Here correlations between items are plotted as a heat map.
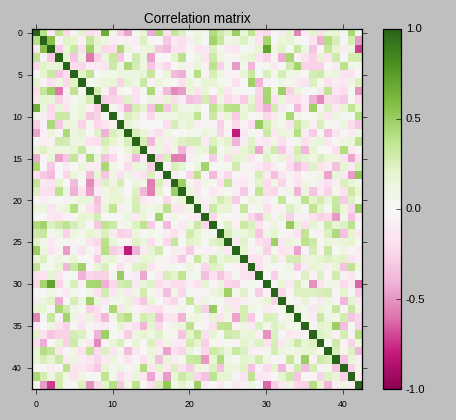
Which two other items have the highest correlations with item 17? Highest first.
42, 21
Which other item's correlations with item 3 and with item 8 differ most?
7
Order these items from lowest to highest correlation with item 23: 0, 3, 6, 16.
16, 6, 3, 0
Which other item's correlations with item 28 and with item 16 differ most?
22
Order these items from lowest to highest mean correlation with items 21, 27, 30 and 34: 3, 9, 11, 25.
9, 3, 25, 11
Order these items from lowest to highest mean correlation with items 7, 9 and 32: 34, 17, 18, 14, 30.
17, 18, 34, 14, 30
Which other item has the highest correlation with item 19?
18
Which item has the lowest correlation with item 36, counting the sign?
30
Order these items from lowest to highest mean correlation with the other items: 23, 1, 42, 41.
42, 41, 1, 23
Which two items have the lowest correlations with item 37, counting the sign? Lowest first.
8, 1
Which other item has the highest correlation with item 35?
39
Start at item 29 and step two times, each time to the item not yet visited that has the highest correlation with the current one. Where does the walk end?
2
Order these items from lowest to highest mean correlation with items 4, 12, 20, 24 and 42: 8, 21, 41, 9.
8, 9, 41, 21
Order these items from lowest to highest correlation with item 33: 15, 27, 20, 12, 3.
15, 20, 12, 27, 3
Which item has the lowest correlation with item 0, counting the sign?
34
